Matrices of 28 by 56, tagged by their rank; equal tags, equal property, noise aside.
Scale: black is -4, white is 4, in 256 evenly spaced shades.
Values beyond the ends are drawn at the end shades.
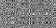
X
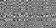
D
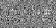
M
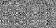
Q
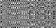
D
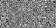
M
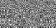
Q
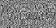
Q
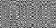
D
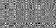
D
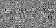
Q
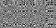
D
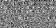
M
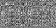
Q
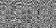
X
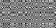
D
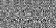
Q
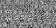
M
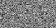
M
